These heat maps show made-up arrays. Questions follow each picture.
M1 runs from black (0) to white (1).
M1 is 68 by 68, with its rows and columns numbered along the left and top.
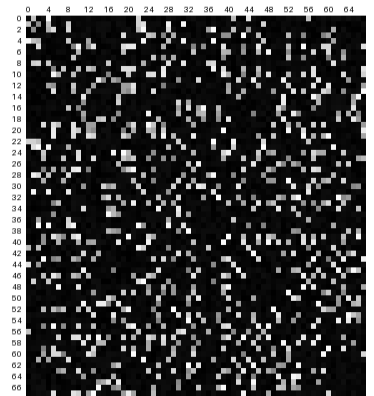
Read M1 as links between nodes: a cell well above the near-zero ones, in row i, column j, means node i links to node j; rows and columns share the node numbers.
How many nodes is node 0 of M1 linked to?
6
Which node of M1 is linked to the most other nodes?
node 57
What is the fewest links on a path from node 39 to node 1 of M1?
3
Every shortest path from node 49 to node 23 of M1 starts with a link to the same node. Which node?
node 52
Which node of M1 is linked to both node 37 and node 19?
node 9
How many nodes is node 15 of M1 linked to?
7
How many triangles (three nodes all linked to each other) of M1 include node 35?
8
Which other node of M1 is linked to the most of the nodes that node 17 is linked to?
node 32
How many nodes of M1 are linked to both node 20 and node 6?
4
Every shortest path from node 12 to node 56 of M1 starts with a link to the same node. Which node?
node 4
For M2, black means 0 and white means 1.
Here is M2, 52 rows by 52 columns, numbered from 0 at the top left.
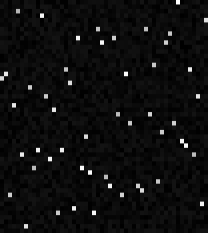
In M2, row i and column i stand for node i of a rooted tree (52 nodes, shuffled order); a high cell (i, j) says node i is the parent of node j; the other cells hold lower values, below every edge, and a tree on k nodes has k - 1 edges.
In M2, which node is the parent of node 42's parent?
19
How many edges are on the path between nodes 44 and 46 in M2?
4
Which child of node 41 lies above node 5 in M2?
34
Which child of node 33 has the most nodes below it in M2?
9
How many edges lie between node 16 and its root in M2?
2
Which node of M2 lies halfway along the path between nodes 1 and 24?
45
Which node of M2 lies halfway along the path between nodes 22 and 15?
14
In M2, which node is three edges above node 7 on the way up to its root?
37
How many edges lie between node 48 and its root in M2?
4
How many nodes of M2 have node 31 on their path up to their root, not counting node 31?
6
